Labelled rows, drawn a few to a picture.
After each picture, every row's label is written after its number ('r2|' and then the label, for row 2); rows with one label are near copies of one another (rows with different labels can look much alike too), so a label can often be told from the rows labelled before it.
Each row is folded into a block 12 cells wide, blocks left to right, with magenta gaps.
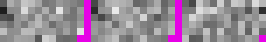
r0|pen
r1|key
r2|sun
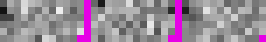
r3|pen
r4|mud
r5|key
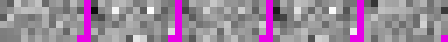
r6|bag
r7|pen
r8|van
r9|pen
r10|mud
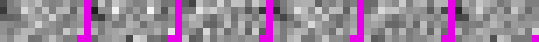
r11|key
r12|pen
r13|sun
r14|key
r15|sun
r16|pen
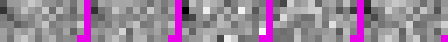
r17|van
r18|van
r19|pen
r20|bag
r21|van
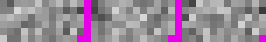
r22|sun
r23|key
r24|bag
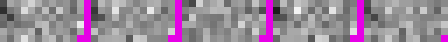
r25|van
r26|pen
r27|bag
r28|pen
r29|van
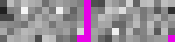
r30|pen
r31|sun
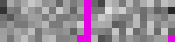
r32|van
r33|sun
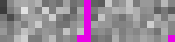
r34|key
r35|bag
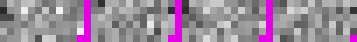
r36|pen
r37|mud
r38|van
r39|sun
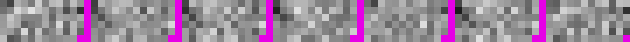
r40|sun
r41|van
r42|van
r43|key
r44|mud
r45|van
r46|sun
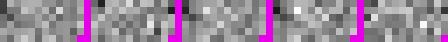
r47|van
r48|mud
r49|key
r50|key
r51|bag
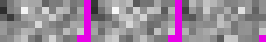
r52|key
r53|key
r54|pen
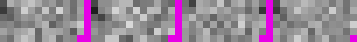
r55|van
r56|key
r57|mud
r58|van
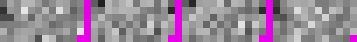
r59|pen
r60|mud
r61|mud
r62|key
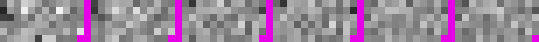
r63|pen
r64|key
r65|mud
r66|mud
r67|bag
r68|bag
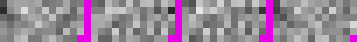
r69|key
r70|sun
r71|sun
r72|van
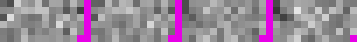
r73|bag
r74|bag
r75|van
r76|key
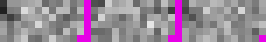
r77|key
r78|bag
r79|van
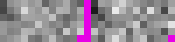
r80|key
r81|van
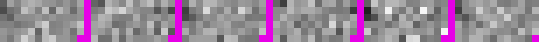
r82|van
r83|sun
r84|pen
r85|mud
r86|pen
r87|key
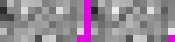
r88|pen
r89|pen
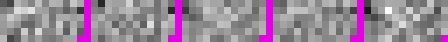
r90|sun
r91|mud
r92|key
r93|sun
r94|key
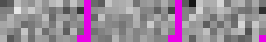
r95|sun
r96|bag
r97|mud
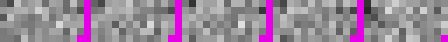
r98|bag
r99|mud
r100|mud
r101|sun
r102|van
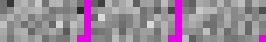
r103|mud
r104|bag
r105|sun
